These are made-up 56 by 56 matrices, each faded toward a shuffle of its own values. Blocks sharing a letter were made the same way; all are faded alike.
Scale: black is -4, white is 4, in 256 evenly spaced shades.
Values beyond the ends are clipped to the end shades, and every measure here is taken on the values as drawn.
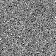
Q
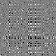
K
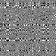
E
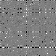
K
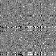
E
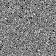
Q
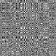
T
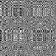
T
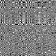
E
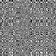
T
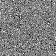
Q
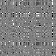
K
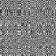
T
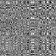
T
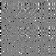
K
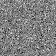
Q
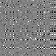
K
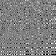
E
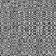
T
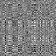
T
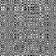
T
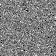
Q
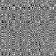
T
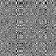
T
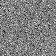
Q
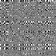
E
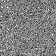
Q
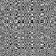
T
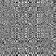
T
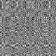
T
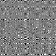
E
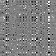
K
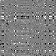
K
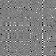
K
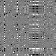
K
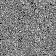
Q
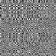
T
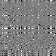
K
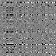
E
